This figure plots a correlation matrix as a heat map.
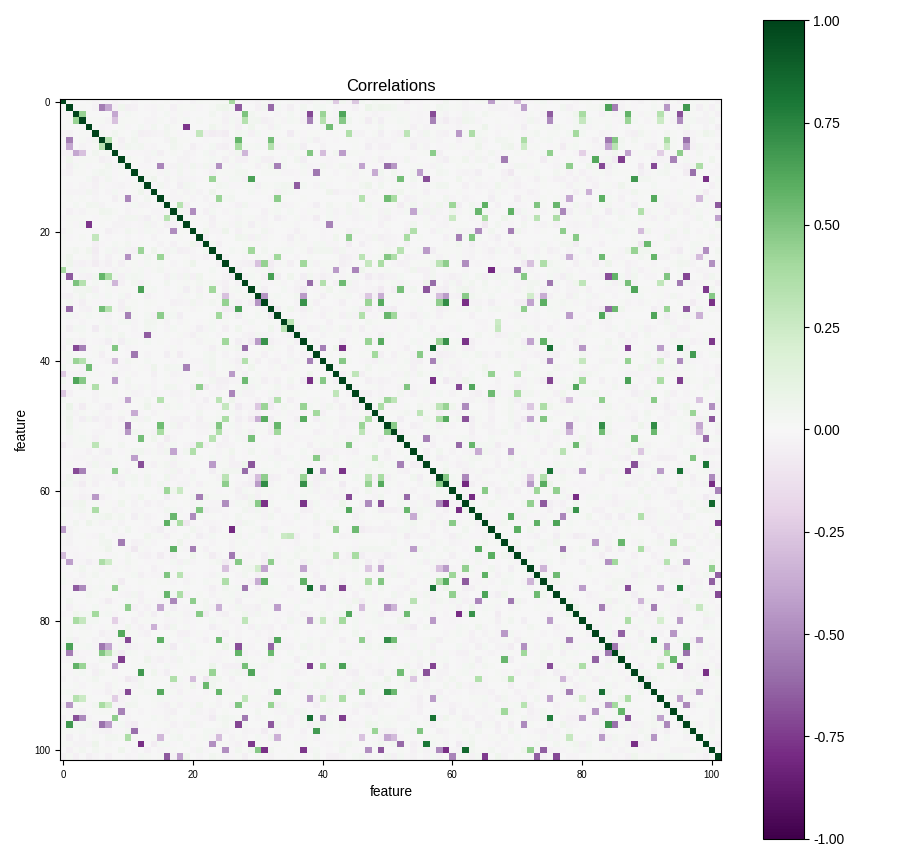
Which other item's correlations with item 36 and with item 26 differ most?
66
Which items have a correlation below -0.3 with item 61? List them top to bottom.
5, 21, 44, 53, 63, 79
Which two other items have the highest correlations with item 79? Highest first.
63, 44
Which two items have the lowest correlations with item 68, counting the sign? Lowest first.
9, 82
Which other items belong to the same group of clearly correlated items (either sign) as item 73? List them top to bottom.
16, 18, 60, 65, 76, 101
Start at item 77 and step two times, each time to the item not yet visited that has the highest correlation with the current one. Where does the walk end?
54
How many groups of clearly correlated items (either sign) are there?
16
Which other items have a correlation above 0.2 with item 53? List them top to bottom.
5, 21, 44, 63, 79
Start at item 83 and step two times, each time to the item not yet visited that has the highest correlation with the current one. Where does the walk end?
50
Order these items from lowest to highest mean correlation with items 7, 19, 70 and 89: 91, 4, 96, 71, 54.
4, 96, 54, 91, 71
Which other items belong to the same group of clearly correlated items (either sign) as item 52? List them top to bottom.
12, 23, 29, 56, 88, 99
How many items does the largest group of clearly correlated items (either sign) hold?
13
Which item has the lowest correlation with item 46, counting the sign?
10
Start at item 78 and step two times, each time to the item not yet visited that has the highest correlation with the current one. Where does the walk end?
98
